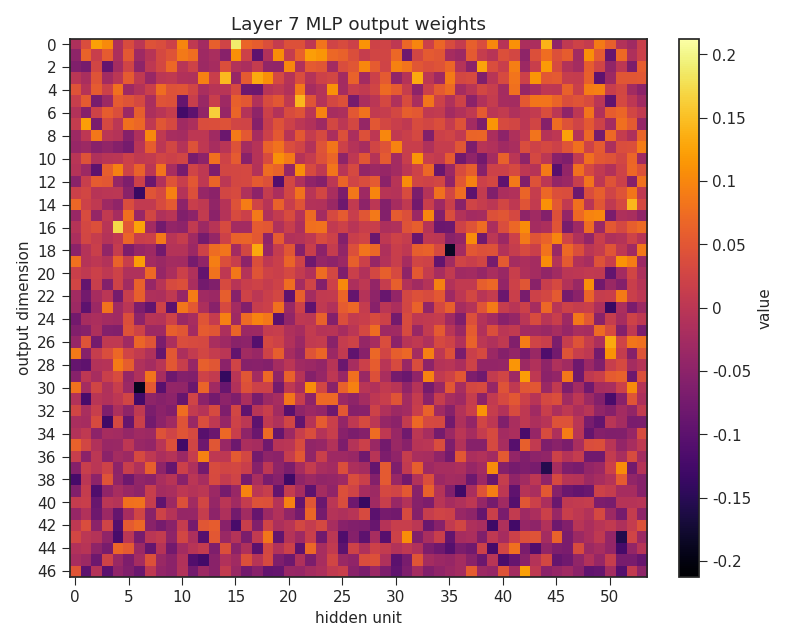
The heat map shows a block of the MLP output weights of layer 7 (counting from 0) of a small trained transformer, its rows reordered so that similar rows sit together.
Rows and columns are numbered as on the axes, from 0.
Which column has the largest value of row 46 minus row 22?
42
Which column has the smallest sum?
35
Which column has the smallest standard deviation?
36
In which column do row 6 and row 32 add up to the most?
13
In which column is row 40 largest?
20
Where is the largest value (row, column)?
0, 15
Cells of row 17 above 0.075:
4
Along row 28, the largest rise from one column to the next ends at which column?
41
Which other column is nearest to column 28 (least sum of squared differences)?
9
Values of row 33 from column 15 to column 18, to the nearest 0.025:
0.025 0 -0.1 0
